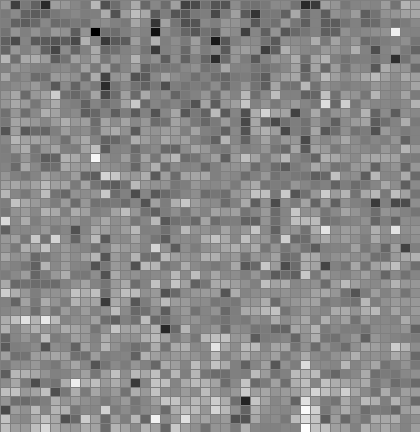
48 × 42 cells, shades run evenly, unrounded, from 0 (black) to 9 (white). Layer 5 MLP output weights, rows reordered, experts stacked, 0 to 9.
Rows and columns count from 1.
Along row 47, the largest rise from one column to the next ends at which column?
16
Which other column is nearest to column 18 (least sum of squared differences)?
37
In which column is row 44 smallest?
6
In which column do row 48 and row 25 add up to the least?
17
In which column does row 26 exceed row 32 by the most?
33
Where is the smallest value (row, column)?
4, 10
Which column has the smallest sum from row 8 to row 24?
31
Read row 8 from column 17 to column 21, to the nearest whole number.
4 4 5 5 4
